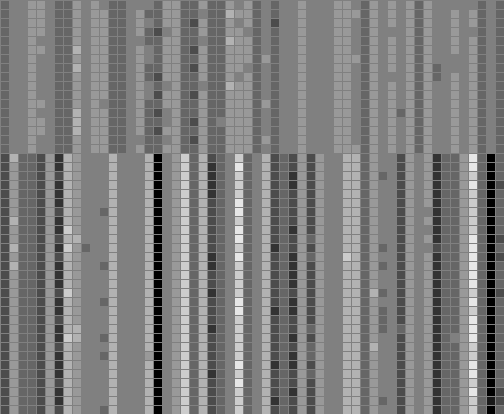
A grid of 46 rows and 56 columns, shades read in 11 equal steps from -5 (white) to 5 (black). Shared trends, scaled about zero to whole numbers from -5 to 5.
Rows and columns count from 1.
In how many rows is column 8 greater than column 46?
17
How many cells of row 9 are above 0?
18
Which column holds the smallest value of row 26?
27
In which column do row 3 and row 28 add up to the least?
53
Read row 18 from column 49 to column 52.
3 1 1 -1
